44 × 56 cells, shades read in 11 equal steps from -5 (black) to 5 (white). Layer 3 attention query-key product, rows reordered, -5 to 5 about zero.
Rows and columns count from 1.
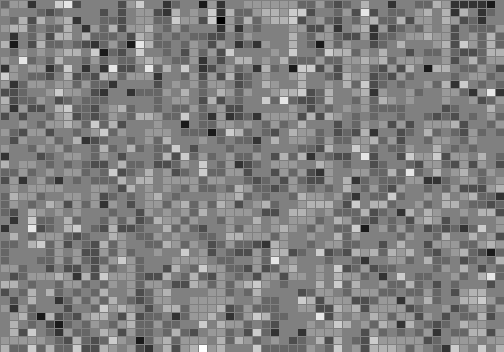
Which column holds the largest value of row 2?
41
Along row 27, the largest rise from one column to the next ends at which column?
46
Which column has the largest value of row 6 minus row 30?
16
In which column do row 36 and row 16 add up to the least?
21
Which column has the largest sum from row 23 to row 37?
4
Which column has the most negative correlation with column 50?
54
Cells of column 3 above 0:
14
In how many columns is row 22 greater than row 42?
24
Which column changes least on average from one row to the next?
47
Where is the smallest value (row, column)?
3, 25
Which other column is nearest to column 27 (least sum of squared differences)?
18
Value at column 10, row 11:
1
